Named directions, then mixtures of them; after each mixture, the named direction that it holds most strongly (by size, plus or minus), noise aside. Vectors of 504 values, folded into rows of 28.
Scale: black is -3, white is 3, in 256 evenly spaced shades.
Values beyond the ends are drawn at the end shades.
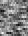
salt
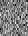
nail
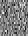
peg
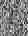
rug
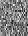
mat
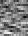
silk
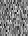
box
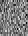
nail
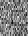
mat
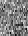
mat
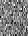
mat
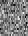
nail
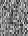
rug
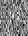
box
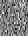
peg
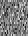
peg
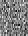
peg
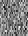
peg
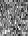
nail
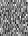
nail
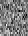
mat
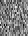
box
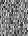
rug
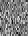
nail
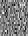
peg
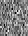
box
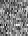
box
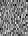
nail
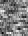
salt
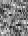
salt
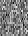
rug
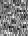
silk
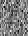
rug
